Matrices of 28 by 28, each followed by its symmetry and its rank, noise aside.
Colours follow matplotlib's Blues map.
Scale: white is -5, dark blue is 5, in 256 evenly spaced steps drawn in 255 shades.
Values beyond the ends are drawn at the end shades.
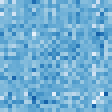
symmetric, rank four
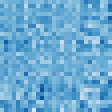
no symmetry, rank four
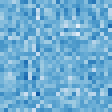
no symmetry, rank four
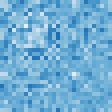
symmetric, rank four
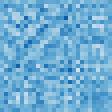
symmetric, rank four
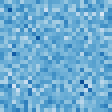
symmetric, rank five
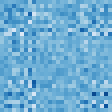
no symmetry, rank three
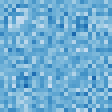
symmetric, rank three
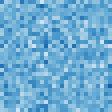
no symmetry, rank five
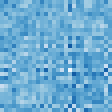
symmetric, rank three
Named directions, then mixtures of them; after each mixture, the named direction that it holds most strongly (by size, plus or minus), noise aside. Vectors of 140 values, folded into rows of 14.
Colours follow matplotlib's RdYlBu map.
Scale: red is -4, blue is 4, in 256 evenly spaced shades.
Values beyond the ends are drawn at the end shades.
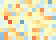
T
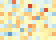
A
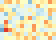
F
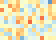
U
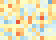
U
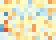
F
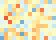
T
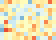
F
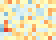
F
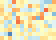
A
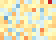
T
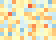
A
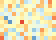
T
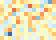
A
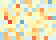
T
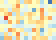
T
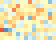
F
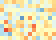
F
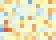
F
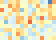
U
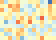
U
